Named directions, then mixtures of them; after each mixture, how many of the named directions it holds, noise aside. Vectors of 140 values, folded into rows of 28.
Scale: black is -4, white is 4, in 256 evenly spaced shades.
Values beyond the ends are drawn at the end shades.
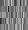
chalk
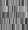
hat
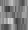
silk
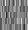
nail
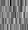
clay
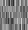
three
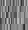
four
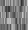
three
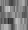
one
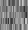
three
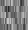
four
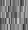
four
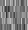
two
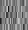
three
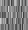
one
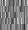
two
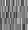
two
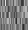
four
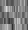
two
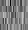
three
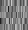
two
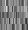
one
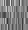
three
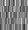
one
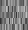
two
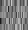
two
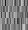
three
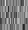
four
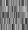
one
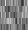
four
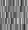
two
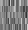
four
